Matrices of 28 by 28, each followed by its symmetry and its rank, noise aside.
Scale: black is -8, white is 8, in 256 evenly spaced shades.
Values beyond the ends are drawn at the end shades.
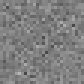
symmetric, rank eight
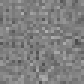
antisymmetric, rank six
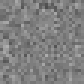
antisymmetric, rank six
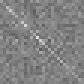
symmetric, rank eight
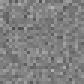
no symmetry, rank seven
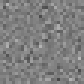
antisymmetric, rank eight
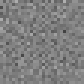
no symmetry, rank seven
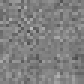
antisymmetric, rank six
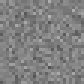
no symmetry, rank six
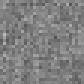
no symmetry, rank seven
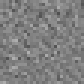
antisymmetric, rank eight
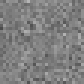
antisymmetric, rank six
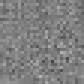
antisymmetric, rank eight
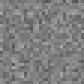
no symmetry, rank six
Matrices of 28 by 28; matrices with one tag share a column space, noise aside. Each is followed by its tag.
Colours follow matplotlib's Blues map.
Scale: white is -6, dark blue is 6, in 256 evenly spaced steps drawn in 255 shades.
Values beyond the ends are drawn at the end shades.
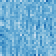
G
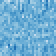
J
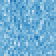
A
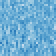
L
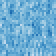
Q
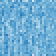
G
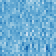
J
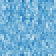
A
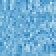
J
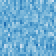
J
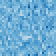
A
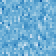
A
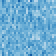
A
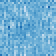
G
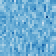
J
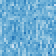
L
